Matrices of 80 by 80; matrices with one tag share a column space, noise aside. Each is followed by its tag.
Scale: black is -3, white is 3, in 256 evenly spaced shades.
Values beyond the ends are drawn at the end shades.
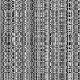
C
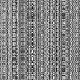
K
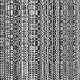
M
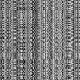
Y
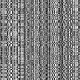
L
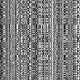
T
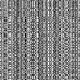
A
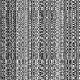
Y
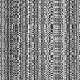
T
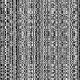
L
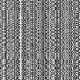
Y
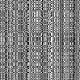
C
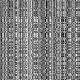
A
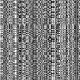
T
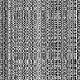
Y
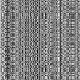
K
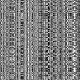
K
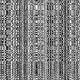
M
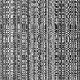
T
